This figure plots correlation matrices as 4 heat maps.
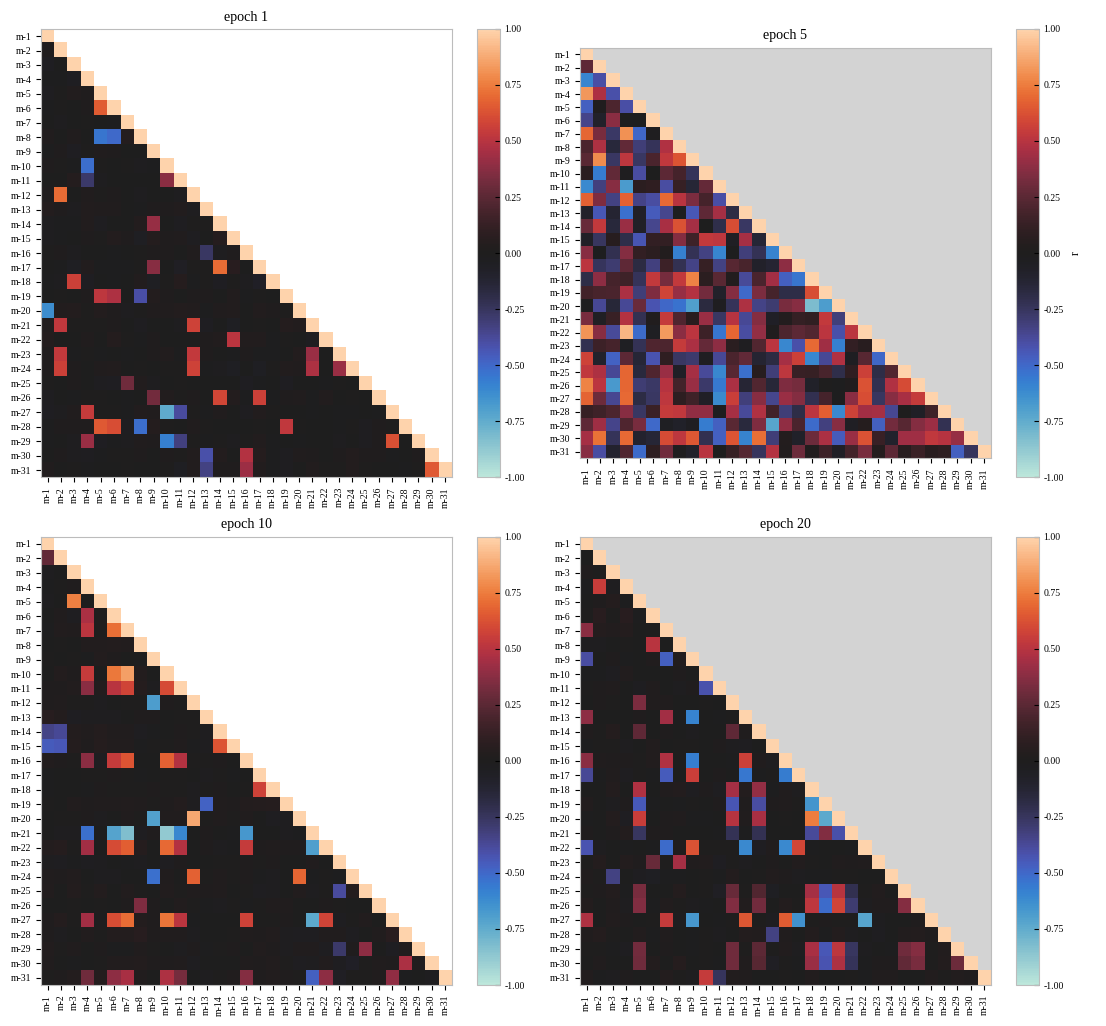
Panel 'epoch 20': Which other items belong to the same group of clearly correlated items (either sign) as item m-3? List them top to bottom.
m-24
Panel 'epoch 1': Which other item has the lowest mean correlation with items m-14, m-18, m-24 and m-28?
m-8
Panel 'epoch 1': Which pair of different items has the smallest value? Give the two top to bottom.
m-10, m-27
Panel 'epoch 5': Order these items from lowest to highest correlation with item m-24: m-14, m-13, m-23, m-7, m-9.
m-23, m-9, m-14, m-7, m-13
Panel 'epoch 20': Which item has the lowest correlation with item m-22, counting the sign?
m-27
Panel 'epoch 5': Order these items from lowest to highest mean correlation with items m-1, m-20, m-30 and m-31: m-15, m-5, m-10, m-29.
m-5, m-15, m-10, m-29
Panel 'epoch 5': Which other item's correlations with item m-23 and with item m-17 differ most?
m-18
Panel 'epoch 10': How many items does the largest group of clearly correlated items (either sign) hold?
10
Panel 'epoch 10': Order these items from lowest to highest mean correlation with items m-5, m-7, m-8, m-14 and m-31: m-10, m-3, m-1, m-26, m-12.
m-1, m-12, m-26, m-3, m-10
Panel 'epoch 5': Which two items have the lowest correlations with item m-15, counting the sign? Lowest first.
m-29, m-16
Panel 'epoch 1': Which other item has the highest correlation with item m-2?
m-12
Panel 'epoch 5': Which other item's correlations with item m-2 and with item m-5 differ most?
m-9
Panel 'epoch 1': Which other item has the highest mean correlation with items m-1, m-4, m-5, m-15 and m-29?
m-27
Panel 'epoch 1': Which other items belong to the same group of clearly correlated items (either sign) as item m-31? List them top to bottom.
m-13, m-16, m-30
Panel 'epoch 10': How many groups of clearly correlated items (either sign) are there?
9
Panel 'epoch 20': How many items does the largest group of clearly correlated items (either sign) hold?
11
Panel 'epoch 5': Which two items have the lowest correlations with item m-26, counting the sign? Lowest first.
m-3, m-11
